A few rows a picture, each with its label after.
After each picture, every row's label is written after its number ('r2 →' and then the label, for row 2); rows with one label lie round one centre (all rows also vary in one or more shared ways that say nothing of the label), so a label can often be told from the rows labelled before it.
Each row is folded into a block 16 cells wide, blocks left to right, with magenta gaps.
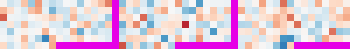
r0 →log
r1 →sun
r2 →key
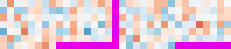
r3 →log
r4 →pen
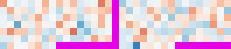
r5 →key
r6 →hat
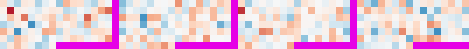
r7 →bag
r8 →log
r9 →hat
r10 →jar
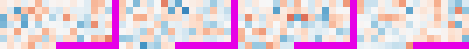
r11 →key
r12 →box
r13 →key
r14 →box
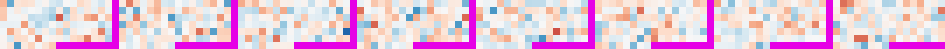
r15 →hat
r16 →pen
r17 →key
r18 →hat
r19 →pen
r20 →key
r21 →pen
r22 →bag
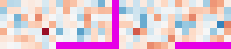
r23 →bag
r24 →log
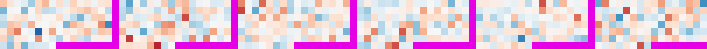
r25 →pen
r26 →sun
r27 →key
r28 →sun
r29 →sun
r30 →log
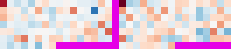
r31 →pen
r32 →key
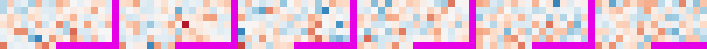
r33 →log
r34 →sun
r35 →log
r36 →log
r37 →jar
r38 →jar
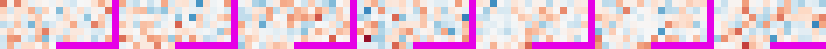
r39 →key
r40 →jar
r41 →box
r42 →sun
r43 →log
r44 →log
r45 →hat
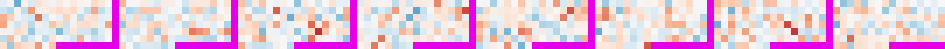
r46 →log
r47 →pen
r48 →pen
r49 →bag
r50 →bag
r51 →log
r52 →key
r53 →hat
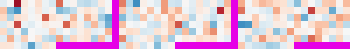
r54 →sun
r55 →box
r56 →pen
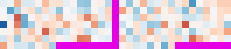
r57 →sun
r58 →sun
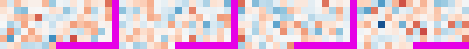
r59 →jar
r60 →hat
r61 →jar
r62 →box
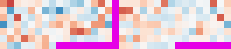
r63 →pen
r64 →pen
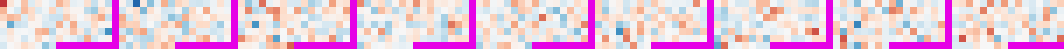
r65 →key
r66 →log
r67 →log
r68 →key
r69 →key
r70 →sun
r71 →box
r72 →box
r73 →key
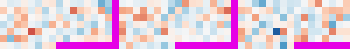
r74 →hat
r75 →bag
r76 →bag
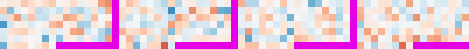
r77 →key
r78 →hat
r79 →jar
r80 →hat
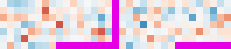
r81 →box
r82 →pen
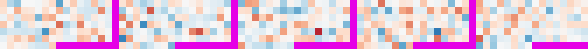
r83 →box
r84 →pen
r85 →bag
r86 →sun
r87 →key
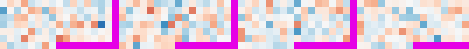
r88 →jar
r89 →hat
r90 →bag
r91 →bag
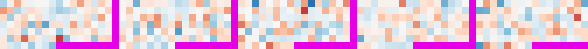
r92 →bag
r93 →bag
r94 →log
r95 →box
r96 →pen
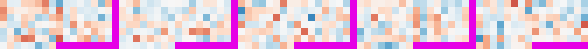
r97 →box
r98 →pen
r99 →jar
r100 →box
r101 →box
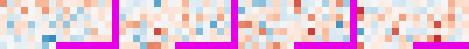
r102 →key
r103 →sun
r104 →log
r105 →log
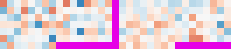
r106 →jar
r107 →log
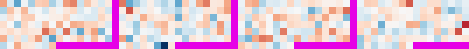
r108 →jar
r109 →bag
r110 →bag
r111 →box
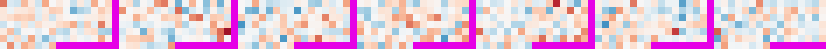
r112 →key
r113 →box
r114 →sun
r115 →box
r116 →bag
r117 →key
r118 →box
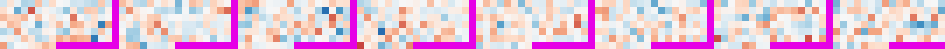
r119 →log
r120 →bag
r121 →key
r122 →sun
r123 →pen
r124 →bag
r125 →hat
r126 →hat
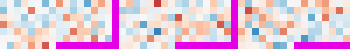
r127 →log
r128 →pen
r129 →bag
